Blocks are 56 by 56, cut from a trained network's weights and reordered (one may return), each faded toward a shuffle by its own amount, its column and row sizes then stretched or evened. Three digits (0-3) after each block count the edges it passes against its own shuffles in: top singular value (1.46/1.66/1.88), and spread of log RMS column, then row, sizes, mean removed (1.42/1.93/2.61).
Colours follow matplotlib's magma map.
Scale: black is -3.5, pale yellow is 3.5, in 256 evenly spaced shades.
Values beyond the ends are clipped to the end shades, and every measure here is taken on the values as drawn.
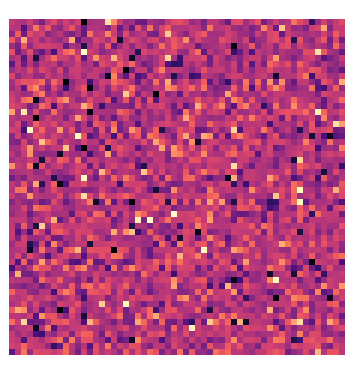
0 1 0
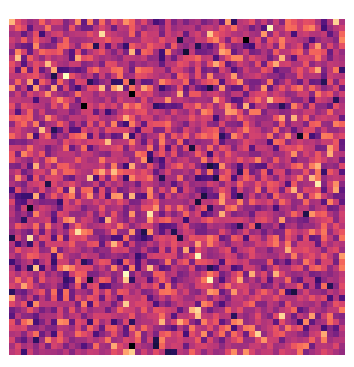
2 0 0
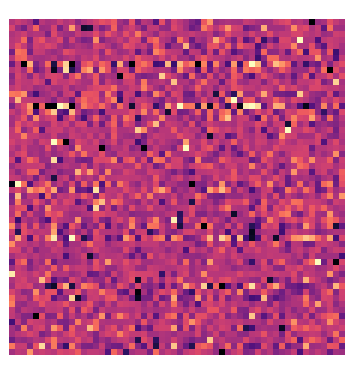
3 0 2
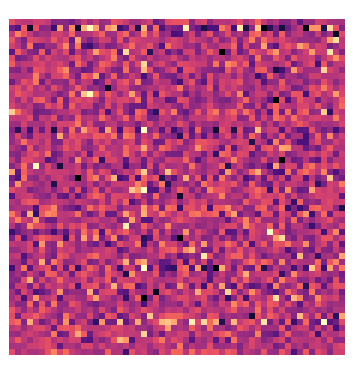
2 0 2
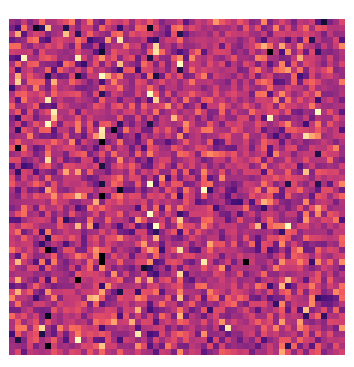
0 2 0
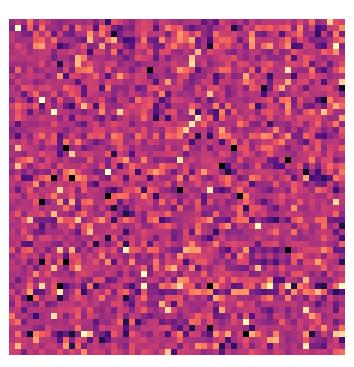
2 1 1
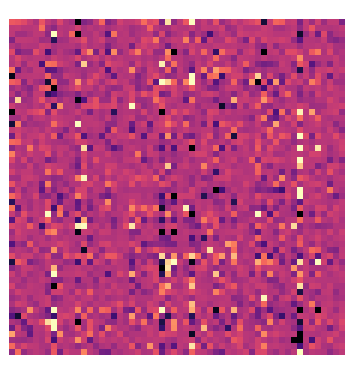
1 3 1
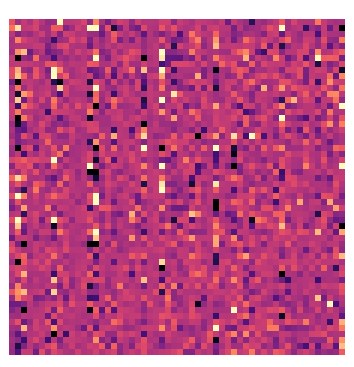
0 3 0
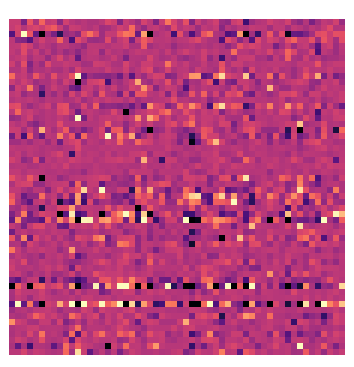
3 2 3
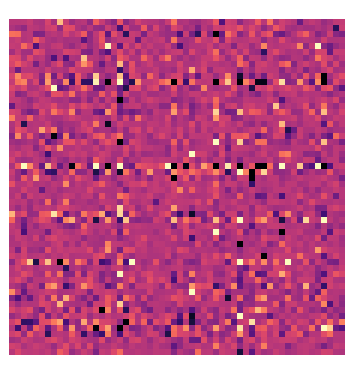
3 2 2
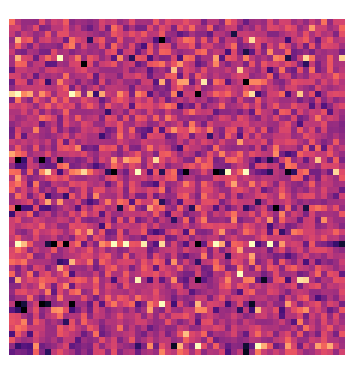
3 0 2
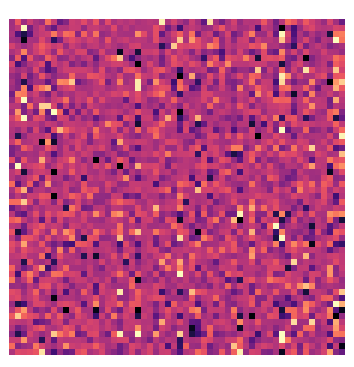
2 3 0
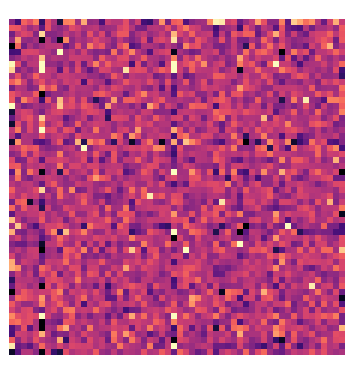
1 2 1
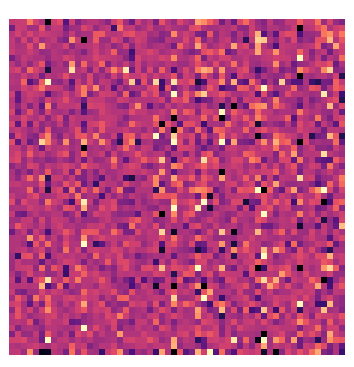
1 3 1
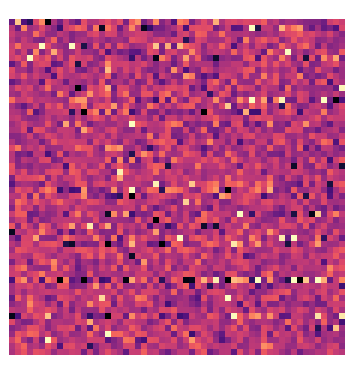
1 0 2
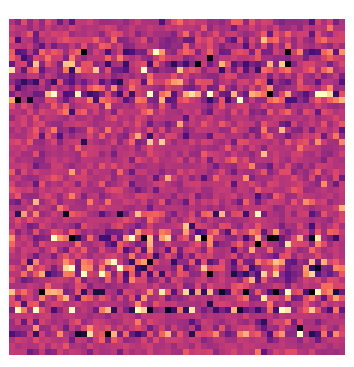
2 0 3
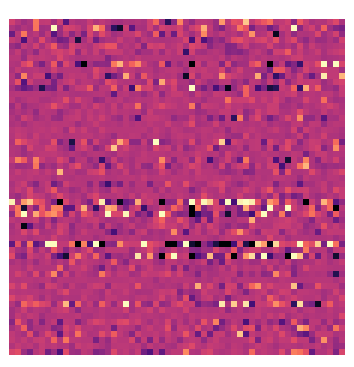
1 0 3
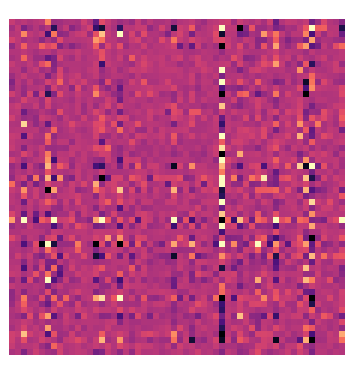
3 3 2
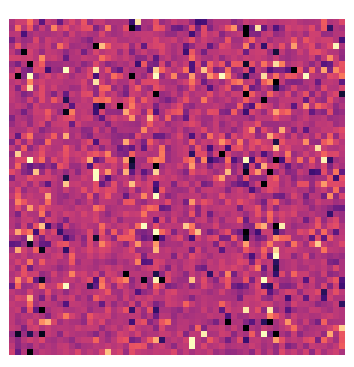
0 2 1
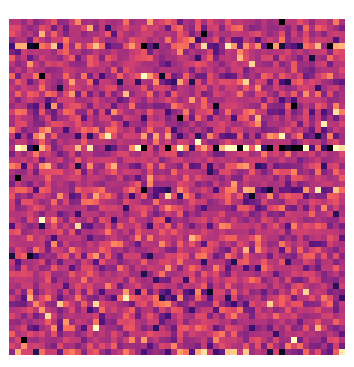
3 0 2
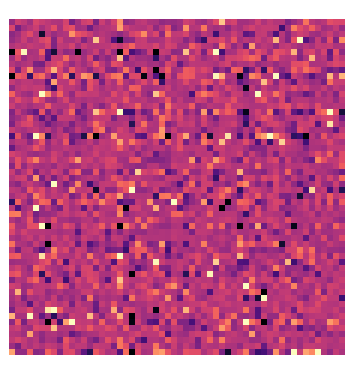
0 1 2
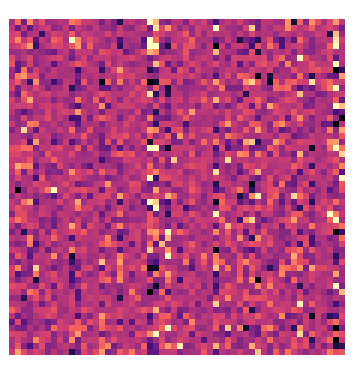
2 3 0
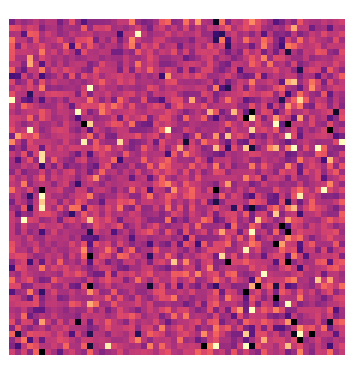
0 2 0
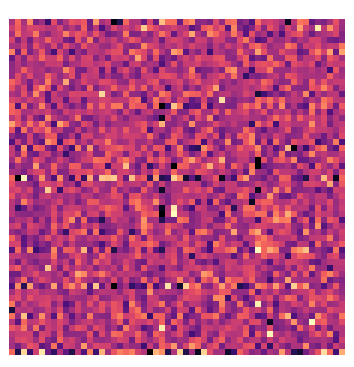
3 0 2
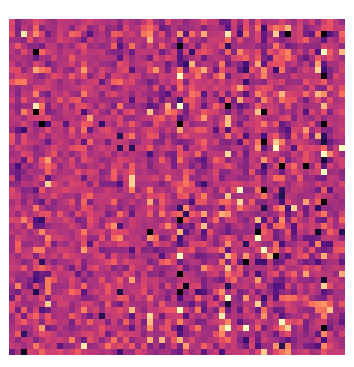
0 3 0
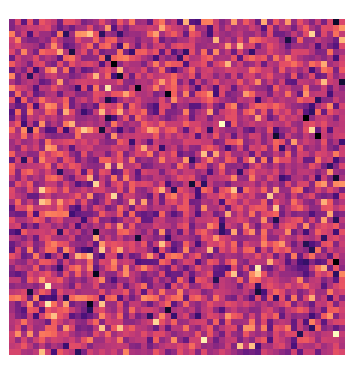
3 0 0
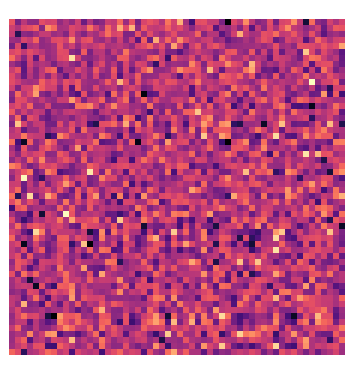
3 0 1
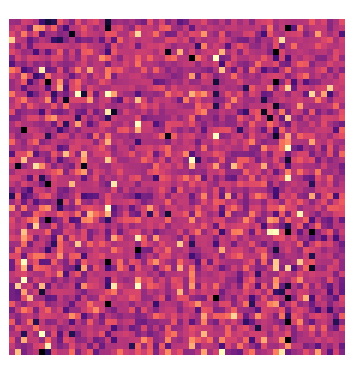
0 2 0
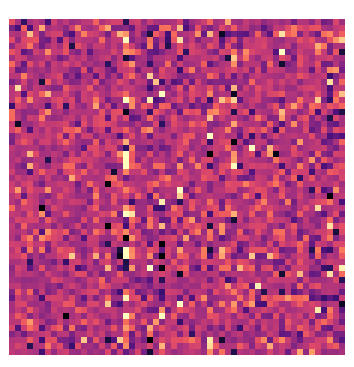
1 2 0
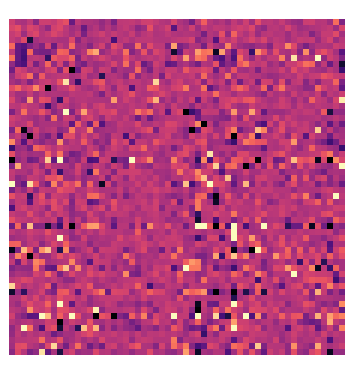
0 2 2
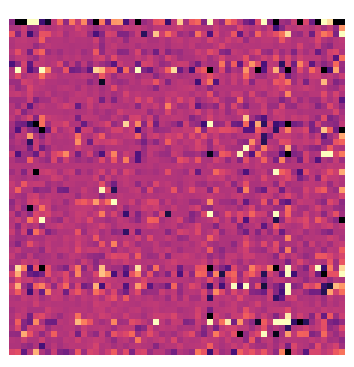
2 2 3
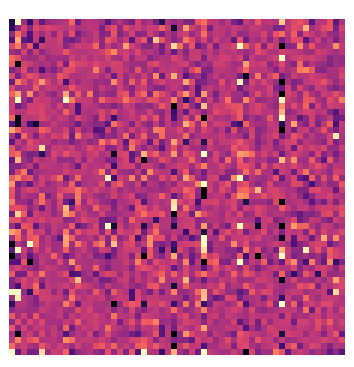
0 3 1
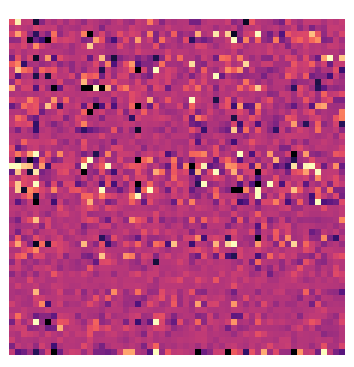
0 2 3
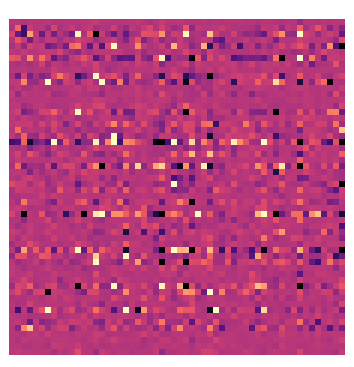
1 2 3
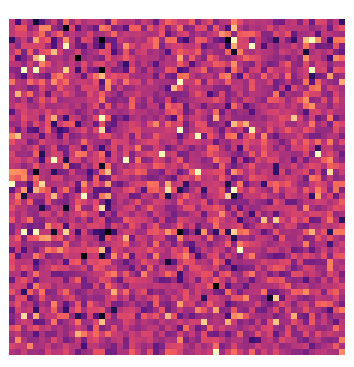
2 2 1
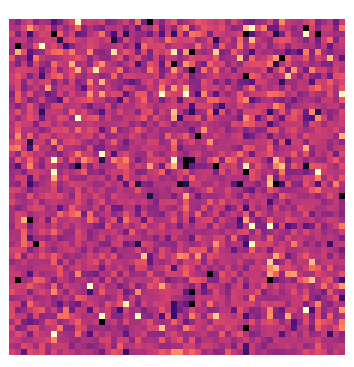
0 2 1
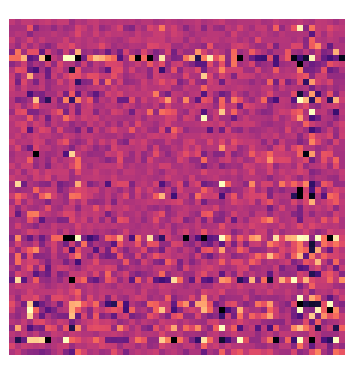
2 2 3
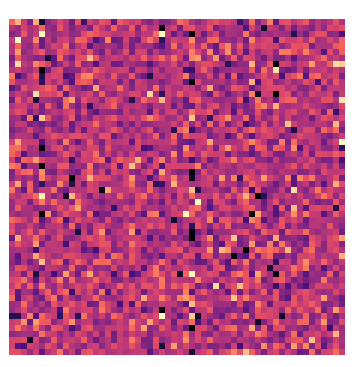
0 2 0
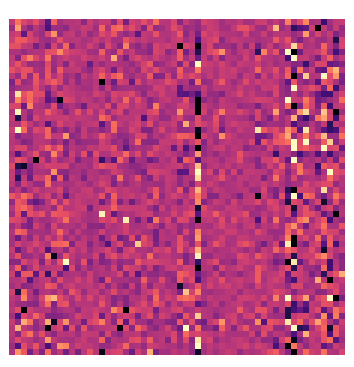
1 3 0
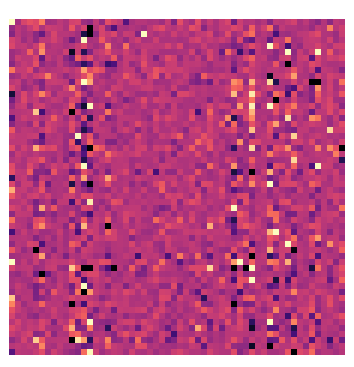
0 3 0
